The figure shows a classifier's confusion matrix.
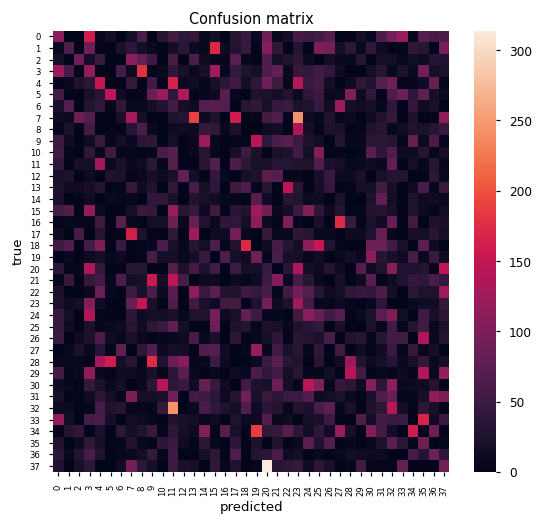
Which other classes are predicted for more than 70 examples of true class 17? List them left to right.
7, 13, 31
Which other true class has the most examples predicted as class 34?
9
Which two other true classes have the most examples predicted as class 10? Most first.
30, 5
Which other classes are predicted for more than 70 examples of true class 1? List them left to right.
3, 15, 20, 25, 26, 37
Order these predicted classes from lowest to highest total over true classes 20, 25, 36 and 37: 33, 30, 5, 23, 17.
5, 30, 33, 17, 23
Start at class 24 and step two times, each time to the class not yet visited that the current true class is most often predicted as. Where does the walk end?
8
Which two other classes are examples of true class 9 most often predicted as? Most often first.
19, 14
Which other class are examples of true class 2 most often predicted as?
7
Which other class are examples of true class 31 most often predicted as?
36
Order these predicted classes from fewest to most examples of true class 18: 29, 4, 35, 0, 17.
29, 17, 0, 35, 4
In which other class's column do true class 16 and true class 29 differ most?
27
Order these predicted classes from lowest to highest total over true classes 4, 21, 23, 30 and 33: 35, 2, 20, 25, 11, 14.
2, 14, 25, 35, 20, 11
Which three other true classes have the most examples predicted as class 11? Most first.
32, 4, 21
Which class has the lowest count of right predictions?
14
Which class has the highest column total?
11
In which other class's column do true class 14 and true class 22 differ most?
37
